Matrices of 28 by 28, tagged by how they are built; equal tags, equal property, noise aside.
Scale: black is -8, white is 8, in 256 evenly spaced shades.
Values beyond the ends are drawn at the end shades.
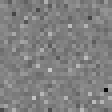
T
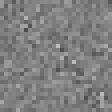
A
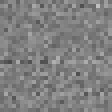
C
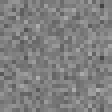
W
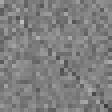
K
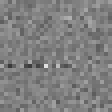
C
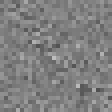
A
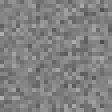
W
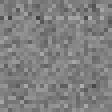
C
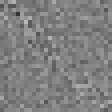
A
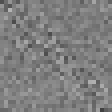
A
